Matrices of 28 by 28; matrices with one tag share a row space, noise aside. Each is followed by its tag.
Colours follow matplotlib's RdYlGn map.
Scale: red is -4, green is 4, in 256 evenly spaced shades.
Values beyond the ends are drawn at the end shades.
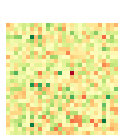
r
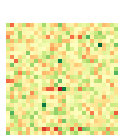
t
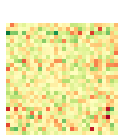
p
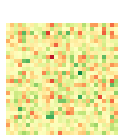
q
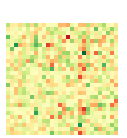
q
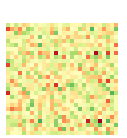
p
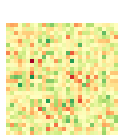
r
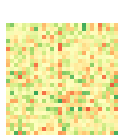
t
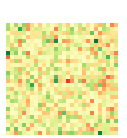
p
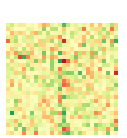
t
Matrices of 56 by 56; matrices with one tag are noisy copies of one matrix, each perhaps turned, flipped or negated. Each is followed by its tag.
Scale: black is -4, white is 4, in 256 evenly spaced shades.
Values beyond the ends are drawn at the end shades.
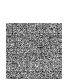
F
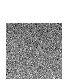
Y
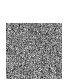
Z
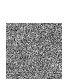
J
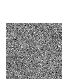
J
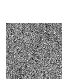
J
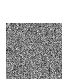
Z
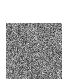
Z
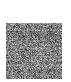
F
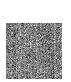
F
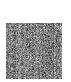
F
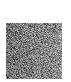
Y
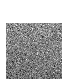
Y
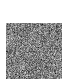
Z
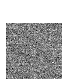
Z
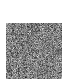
Z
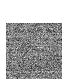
F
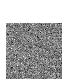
Z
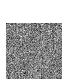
Z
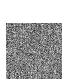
Z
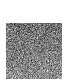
Y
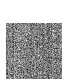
F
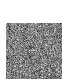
Z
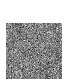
J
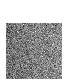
Y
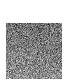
Y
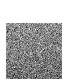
Y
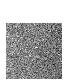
Y
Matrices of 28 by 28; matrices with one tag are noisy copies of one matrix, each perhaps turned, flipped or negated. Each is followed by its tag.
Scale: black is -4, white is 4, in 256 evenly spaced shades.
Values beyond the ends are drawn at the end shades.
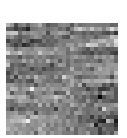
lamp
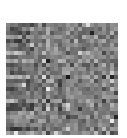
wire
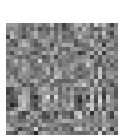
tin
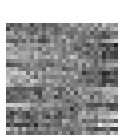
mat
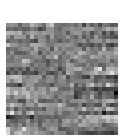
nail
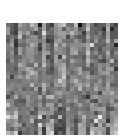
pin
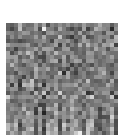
wire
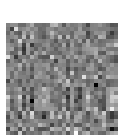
tin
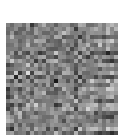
wire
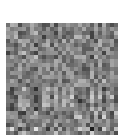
tin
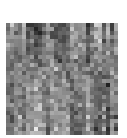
mat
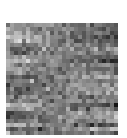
lamp
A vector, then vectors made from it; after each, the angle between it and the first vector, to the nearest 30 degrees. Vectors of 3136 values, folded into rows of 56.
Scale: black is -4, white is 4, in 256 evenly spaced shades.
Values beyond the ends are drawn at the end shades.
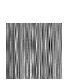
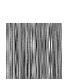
150 degrees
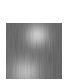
90 degrees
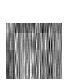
30 degrees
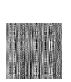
150 degrees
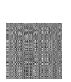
120 degrees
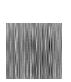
30 degrees
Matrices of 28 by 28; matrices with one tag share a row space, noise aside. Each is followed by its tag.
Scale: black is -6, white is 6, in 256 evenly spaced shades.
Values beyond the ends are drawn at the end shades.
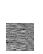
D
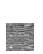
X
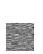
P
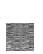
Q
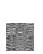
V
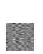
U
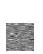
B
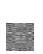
P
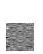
V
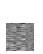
D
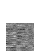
D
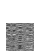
V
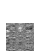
V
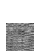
X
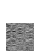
V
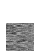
D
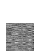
P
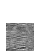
D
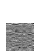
P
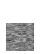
P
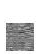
X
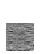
X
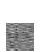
B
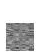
Q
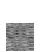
Q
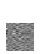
U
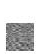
U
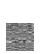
P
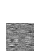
B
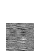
D
